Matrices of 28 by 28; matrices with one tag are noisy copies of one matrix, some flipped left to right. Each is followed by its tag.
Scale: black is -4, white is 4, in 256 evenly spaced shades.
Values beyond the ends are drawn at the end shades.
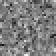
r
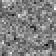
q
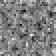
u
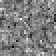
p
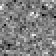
q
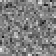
r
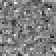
r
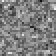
q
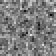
u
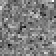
q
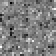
p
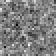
u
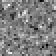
q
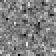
u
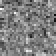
p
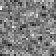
q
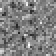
u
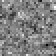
q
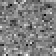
r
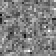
p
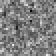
u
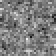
p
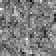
p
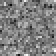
r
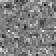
r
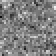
q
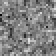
p
